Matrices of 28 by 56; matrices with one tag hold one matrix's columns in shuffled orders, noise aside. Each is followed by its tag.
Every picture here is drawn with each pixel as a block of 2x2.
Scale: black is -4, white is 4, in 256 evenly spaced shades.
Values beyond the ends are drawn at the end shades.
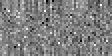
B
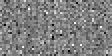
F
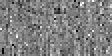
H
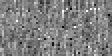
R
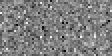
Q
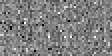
Q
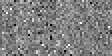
F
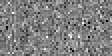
Q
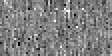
R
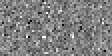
Q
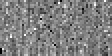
H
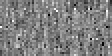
R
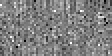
B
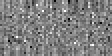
B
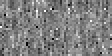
R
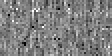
R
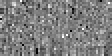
H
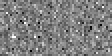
Q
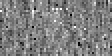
R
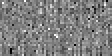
H
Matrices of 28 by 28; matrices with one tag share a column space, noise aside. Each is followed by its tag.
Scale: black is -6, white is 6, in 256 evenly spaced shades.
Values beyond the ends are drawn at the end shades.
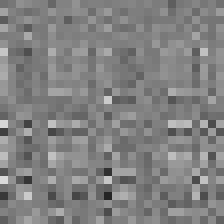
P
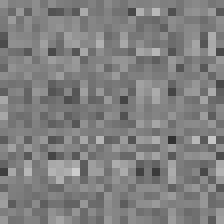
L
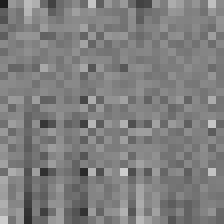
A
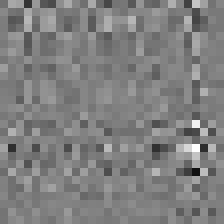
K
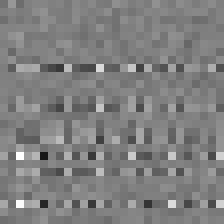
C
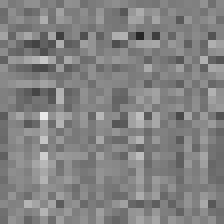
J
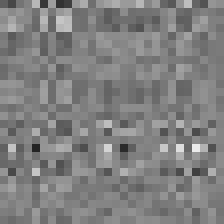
K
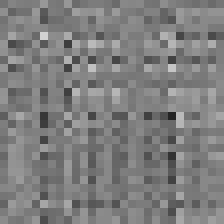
J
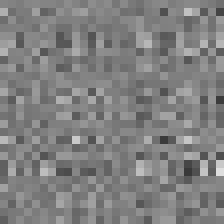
L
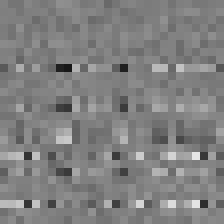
C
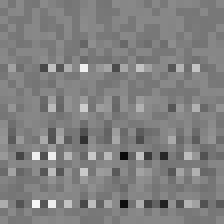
C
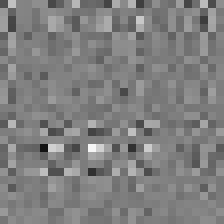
K
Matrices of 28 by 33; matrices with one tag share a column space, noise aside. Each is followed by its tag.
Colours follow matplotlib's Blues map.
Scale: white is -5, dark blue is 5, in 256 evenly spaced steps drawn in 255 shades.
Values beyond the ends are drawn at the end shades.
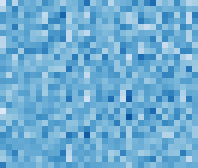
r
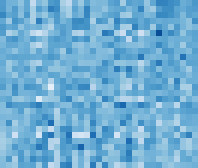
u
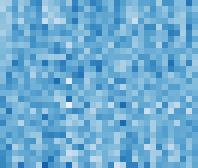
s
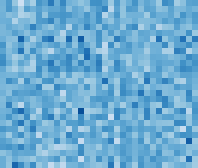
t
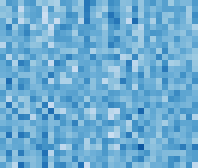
s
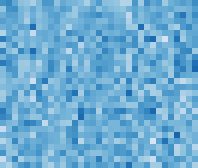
t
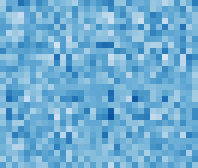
r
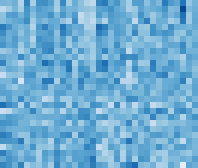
s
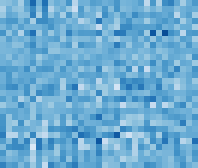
u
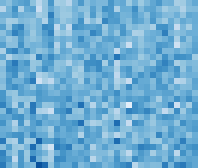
s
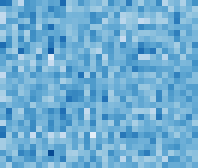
r
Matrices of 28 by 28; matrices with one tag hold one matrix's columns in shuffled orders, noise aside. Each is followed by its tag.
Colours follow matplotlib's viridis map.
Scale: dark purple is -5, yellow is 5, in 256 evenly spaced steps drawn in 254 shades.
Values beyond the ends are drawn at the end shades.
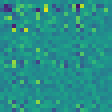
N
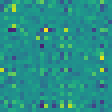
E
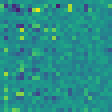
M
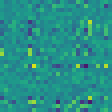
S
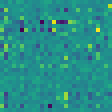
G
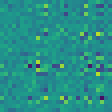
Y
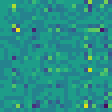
E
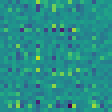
E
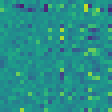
M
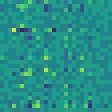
E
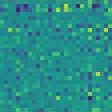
M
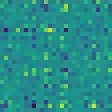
E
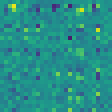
M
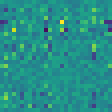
G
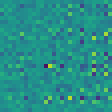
Y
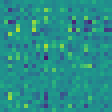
G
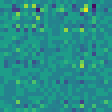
N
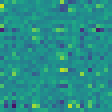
E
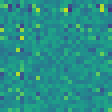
M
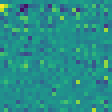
N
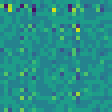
M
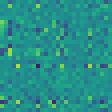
S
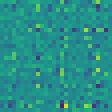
E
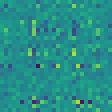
S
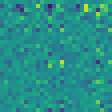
N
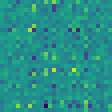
E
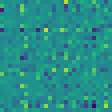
E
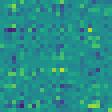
E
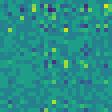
N
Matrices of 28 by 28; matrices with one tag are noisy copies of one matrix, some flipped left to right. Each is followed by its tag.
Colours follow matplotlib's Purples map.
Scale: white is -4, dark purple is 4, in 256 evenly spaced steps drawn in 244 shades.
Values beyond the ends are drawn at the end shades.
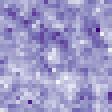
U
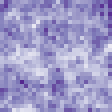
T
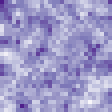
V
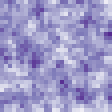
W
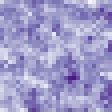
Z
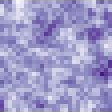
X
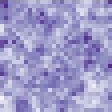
V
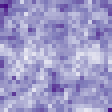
T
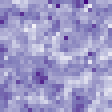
Z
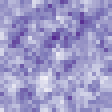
U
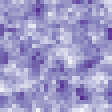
W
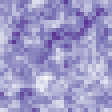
U
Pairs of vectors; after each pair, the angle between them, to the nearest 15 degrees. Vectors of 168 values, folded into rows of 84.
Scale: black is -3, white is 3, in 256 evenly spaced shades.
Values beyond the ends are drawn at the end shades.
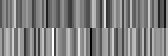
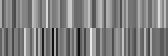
150 degrees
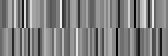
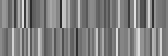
165 degrees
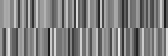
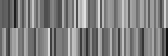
150 degrees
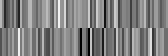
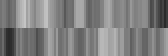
90 degrees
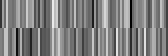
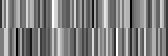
15 degrees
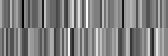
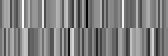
165 degrees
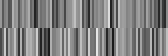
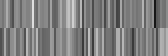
60 degrees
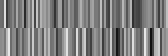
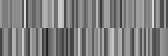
105 degrees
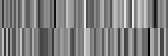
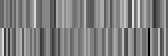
30 degrees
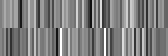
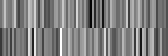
45 degrees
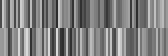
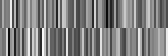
75 degrees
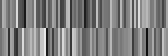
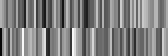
45 degrees
